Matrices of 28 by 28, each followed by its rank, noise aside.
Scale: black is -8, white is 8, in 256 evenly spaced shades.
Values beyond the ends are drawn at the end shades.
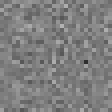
five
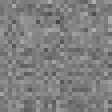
five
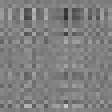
one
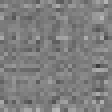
three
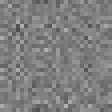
four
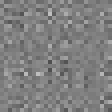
three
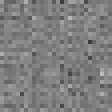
five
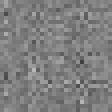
five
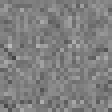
five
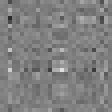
two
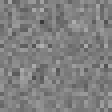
five
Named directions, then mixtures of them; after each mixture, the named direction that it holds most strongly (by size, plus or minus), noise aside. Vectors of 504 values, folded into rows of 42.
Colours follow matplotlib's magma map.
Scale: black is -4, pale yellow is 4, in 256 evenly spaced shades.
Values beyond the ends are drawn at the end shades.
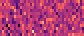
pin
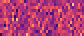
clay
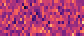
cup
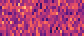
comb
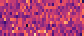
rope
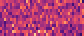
rope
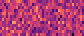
cup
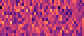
comb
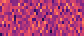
clay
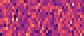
clay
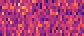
comb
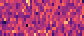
rope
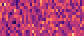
pin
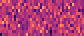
clay
